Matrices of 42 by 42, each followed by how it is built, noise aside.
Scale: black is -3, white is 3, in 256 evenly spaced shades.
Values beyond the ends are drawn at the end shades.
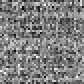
blocks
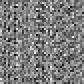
repeating rows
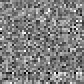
low rank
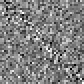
banded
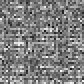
blocks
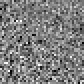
lower triangular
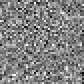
low rank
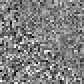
lower triangular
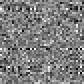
low rank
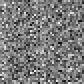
repeating rows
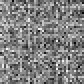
blocks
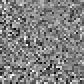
lower triangular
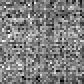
blocks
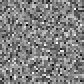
repeating rows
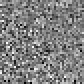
lower triangular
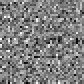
low rank
